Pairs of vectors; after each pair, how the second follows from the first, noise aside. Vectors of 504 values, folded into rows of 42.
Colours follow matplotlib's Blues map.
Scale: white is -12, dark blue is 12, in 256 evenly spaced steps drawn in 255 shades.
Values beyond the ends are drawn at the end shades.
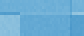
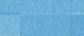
shrunk.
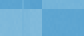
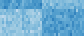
scaled up.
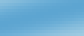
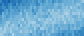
reversed, negated, scaled up.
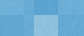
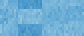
wrapped around, negated.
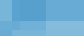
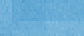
shrunk.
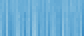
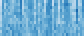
reversed, negated, scaled up.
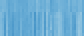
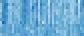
reversed, negated, scaled up.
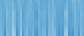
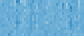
reversed, negated, partly zeroed.
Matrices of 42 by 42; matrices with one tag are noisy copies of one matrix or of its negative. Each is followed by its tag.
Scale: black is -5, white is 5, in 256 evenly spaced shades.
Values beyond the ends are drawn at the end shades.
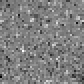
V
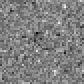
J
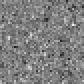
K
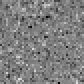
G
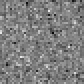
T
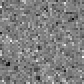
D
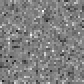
K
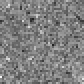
V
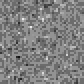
G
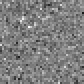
G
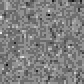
T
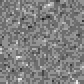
G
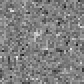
J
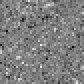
G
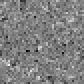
D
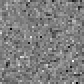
T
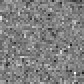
T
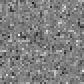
J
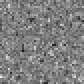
V
